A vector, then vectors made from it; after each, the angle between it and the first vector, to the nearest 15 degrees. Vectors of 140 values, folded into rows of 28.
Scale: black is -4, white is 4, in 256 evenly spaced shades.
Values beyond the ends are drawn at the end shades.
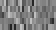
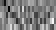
135 degrees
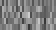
75 degrees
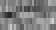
120 degrees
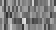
120 degrees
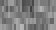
60 degrees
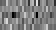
105 degrees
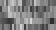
45 degrees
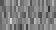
90 degrees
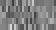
150 degrees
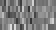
165 degrees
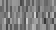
75 degrees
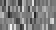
165 degrees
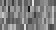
135 degrees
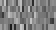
15 degrees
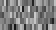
30 degrees
